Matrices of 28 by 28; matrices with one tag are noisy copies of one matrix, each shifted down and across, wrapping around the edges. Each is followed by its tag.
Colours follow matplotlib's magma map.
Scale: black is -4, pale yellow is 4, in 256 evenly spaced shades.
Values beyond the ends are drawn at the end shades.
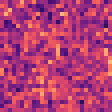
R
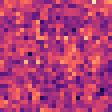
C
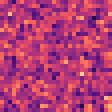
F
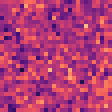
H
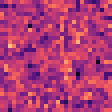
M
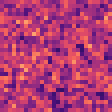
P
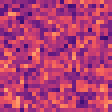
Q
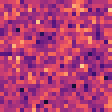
Q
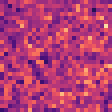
P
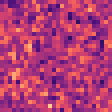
R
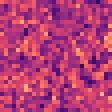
P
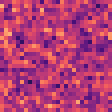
M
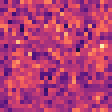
H
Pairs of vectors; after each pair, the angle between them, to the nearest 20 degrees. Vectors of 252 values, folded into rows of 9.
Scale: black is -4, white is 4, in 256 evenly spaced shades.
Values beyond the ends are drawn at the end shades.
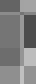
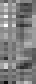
120 degrees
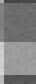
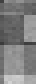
100 degrees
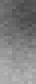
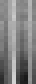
120 degrees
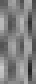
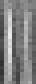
100 degrees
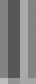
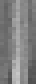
100 degrees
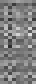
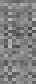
160 degrees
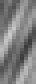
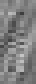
140 degrees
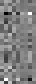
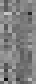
140 degrees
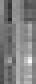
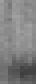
100 degrees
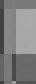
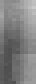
80 degrees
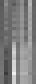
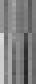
120 degrees
